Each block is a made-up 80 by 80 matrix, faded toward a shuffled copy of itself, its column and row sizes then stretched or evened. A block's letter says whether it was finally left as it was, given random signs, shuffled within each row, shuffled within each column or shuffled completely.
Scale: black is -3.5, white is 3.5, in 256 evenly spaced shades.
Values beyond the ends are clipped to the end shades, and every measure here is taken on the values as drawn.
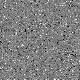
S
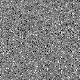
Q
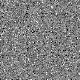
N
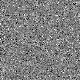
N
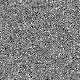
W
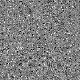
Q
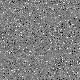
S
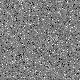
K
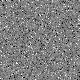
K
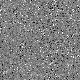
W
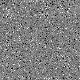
N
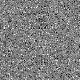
Q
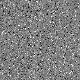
W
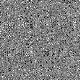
Q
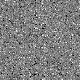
N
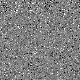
N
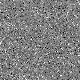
S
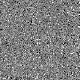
Q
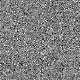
Q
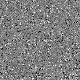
N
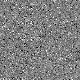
N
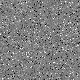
K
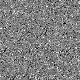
S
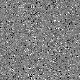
Q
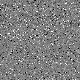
S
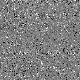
Q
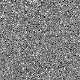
N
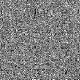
Q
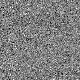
W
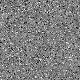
S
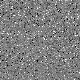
S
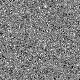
K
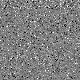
S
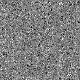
N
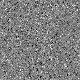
W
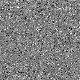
S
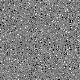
Q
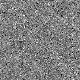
W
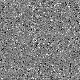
N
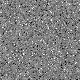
K
